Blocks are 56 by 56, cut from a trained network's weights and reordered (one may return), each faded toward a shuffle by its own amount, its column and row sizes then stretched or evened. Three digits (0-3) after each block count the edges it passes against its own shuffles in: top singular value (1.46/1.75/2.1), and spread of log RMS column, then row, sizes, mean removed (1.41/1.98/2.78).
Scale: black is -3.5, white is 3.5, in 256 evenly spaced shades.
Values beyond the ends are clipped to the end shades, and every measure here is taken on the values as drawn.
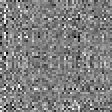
3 2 2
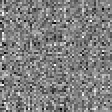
2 2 1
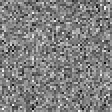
2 1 0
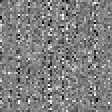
0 3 1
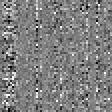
1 3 0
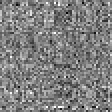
2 0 2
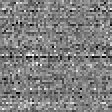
2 1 2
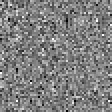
0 2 0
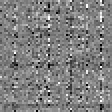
1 3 0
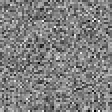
2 0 0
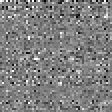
0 2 3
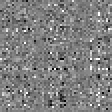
1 2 2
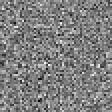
2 1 0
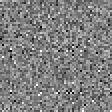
1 0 0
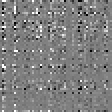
1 3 3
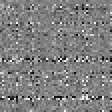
1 2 3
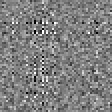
3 2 1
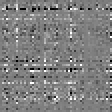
2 3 3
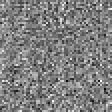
1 0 1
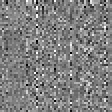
2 3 0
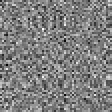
3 2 0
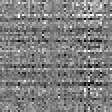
3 3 2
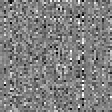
2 3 0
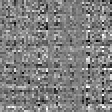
2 3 0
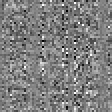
0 3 0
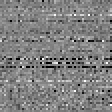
2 1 3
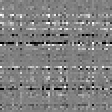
3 2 3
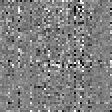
0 3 2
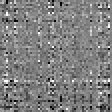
2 3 1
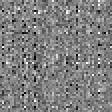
1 2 2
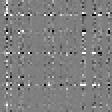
3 3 2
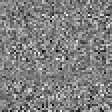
0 1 2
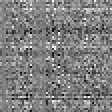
2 3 1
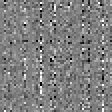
0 3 1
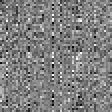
3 3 0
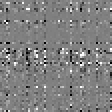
2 3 3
